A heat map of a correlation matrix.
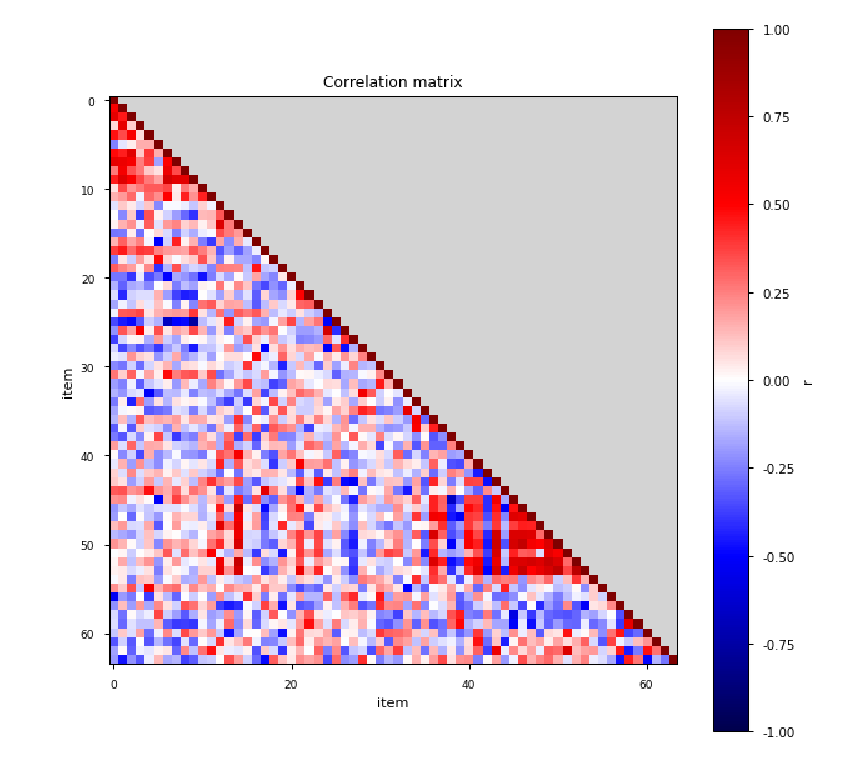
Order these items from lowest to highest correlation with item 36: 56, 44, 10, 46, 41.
56, 44, 10, 41, 46
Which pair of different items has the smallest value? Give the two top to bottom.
9, 25
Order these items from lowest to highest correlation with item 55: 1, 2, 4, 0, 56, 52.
56, 52, 1, 0, 2, 4
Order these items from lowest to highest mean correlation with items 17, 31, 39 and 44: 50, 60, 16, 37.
37, 50, 16, 60
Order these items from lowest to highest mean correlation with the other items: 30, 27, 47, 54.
27, 30, 54, 47
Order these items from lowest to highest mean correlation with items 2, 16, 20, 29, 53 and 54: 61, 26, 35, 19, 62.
62, 61, 26, 35, 19
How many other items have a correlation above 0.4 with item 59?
3
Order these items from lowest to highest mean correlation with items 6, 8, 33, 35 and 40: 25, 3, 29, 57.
25, 57, 3, 29
